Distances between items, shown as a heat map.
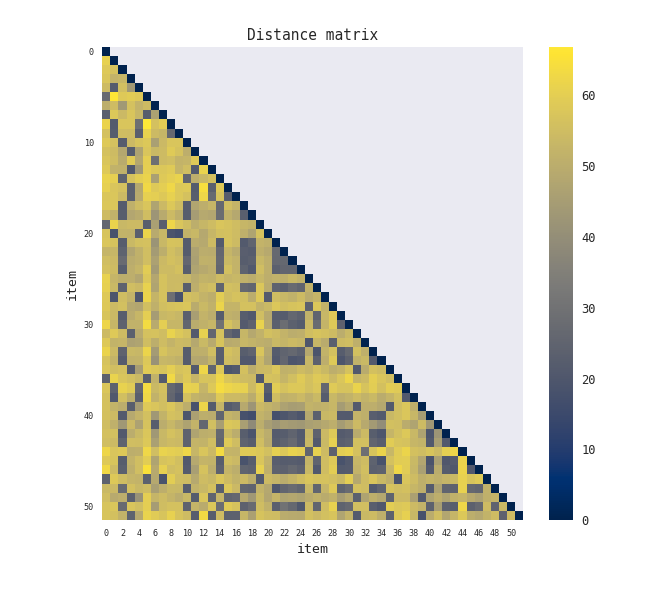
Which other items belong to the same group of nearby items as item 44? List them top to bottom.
25, 28, 32
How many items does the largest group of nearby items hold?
21
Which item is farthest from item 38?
5
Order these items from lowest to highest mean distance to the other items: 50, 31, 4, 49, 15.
50, 49, 4, 31, 15
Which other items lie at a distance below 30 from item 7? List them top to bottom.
0, 5, 19, 36, 47
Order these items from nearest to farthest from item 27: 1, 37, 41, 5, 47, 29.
1, 37, 41, 29, 47, 5
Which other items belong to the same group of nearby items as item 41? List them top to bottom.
6, 12
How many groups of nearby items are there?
6
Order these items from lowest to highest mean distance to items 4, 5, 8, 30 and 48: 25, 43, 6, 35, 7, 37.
43, 37, 7, 6, 25, 35
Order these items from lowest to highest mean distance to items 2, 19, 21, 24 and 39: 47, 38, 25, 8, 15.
47, 15, 25, 38, 8
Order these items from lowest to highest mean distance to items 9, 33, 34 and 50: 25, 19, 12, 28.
12, 25, 19, 28
